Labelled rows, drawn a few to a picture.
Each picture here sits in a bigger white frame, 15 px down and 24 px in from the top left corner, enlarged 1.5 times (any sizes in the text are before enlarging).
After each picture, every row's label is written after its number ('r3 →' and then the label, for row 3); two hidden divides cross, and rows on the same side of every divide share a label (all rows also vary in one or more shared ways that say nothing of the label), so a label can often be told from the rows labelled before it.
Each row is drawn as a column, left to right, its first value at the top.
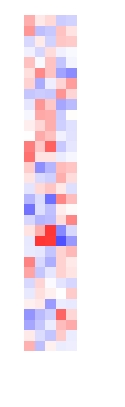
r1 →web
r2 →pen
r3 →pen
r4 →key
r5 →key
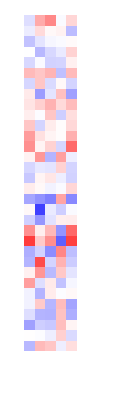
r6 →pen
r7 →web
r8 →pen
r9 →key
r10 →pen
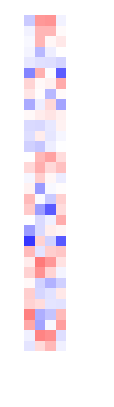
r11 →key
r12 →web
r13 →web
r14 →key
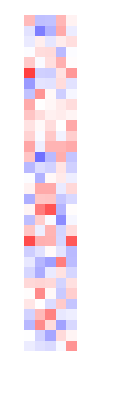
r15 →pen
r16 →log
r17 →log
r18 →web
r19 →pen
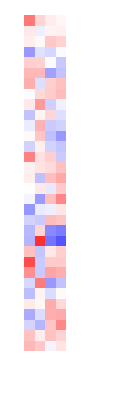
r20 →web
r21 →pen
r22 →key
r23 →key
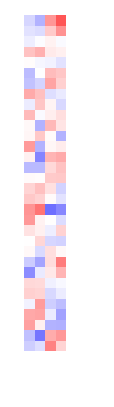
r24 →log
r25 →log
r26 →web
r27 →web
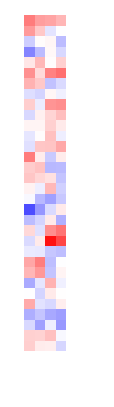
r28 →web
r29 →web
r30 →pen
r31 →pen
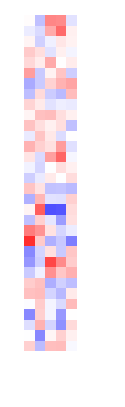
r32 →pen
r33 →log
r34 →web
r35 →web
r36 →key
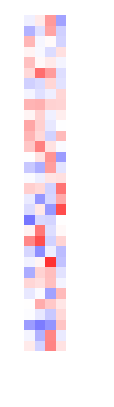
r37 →pen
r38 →pen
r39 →web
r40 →log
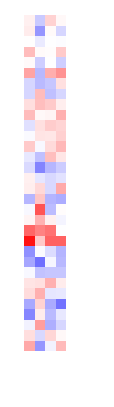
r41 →pen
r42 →log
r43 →pen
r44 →pen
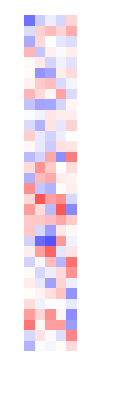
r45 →log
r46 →key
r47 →key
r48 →log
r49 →web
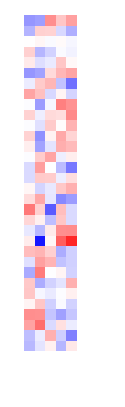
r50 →log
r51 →key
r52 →web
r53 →pen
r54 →pen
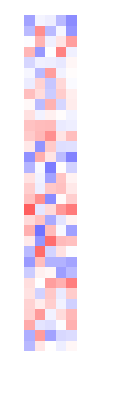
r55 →log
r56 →key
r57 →pen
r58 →log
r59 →log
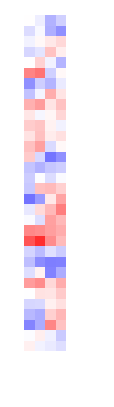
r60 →pen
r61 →pen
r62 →log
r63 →log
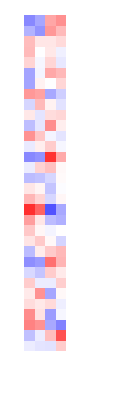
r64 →log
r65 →log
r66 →web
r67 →web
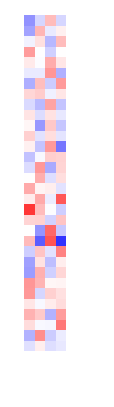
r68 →log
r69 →key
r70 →pen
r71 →key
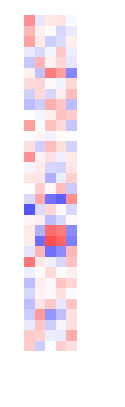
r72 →web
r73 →key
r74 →pen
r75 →pen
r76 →key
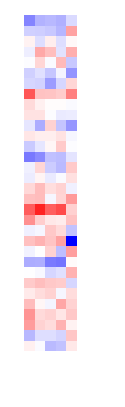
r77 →log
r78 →log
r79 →log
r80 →log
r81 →key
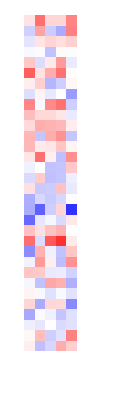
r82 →pen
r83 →web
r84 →pen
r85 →pen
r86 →web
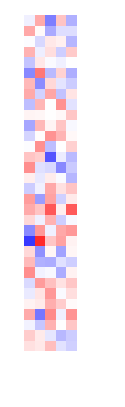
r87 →key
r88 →pen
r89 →log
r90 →pen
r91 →log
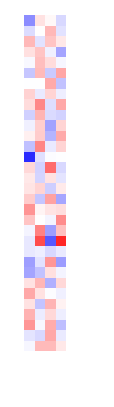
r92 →log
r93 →pen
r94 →key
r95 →pen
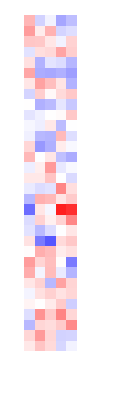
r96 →web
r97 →key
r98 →key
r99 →log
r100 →log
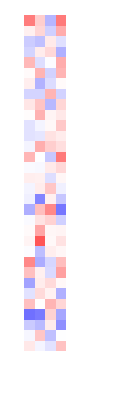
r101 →web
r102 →pen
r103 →log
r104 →web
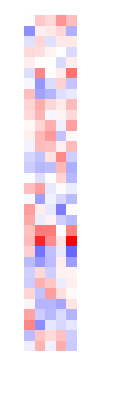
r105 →log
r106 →pen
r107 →pen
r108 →web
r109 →pen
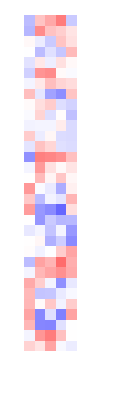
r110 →log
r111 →web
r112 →web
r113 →web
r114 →key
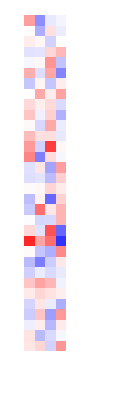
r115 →pen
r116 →log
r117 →pen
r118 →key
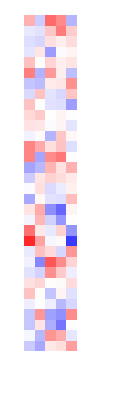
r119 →pen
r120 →log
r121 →web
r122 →web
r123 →key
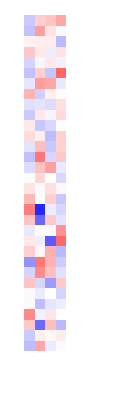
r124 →log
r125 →web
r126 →key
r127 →pen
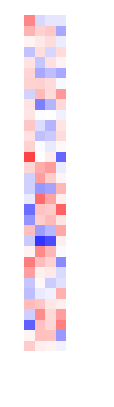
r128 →web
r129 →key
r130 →key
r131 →log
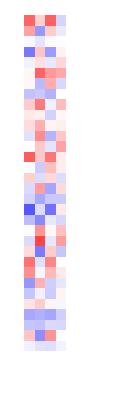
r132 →web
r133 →pen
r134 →web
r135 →pen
